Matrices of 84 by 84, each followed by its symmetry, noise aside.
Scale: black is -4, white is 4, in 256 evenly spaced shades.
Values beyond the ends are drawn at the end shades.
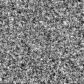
antisymmetric.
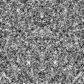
mirrored left to right.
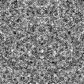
mirrored left to right.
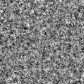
antisymmetric.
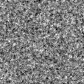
no symmetry.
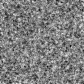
symmetric.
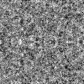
mirrored top to bottom.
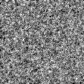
no symmetry.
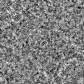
symmetric.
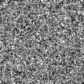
symmetric.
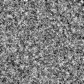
symmetric across the other diagonal.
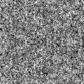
mirrored top to bottom.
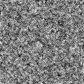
symmetric across the other diagonal.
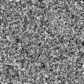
symmetric across the other diagonal.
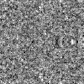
mirrored top to bottom.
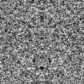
mirrored left to right.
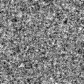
antisymmetric.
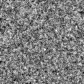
no symmetry.
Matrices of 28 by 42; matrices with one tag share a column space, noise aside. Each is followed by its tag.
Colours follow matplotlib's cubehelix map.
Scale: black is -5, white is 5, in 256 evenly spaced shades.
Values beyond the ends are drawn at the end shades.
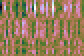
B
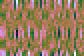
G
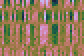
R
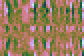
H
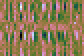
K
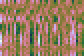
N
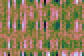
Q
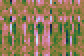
N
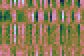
R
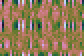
Q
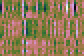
B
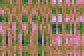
N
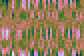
G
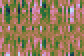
H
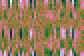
G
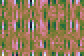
Q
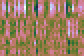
B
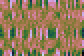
G
